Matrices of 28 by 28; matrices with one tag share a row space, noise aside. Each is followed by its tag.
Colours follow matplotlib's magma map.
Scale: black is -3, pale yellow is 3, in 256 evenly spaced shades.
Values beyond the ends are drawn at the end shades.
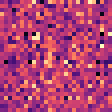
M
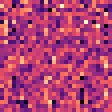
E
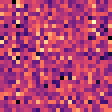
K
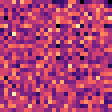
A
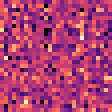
E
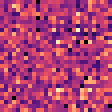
A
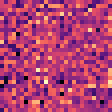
K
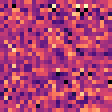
A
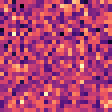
E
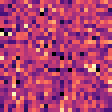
K
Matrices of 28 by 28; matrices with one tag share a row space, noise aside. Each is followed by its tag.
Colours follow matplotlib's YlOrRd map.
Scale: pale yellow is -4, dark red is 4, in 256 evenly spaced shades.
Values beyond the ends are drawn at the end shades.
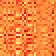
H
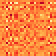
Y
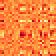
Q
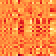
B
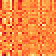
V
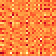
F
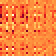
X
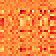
Q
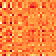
V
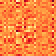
H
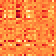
H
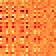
X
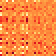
X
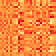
B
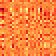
F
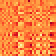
B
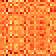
Y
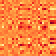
Q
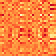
Q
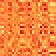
Q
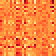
H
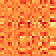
Q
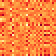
F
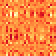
Y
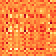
Y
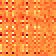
X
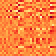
B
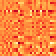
B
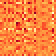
H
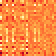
X
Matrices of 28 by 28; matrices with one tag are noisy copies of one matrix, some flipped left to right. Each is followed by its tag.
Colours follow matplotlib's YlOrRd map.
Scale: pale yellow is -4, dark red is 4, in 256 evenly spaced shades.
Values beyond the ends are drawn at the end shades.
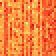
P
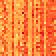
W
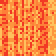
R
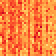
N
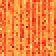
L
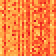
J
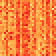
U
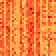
U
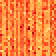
L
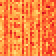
P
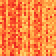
N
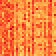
P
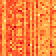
J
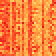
W
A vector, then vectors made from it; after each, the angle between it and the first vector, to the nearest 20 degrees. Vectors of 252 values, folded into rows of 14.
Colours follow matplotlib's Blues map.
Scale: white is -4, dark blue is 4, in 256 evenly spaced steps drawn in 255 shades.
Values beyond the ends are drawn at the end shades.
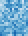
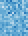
80 degrees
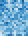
160 degrees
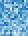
140 degrees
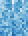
40 degrees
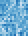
100 degrees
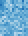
140 degrees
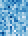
80 degrees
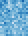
140 degrees
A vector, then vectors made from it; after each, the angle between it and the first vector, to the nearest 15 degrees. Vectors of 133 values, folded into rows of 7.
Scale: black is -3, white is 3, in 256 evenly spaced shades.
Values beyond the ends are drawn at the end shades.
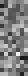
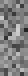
75 degrees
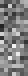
60 degrees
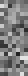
165 degrees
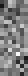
45 degrees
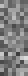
150 degrees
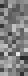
15 degrees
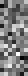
15 degrees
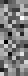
75 degrees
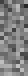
75 degrees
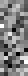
150 degrees
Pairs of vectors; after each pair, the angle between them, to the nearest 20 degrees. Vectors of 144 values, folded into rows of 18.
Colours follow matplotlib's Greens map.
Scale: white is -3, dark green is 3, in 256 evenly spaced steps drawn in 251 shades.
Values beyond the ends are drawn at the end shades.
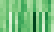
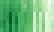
120 degrees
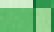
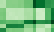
60 degrees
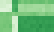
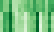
100 degrees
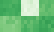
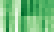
120 degrees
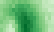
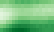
80 degrees
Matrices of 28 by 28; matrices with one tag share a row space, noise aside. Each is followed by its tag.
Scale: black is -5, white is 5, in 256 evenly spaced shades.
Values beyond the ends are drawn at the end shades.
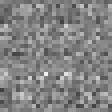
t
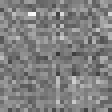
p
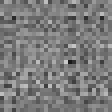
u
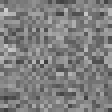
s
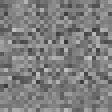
t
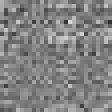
s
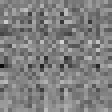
t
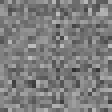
p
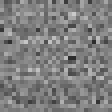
u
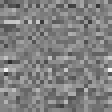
s
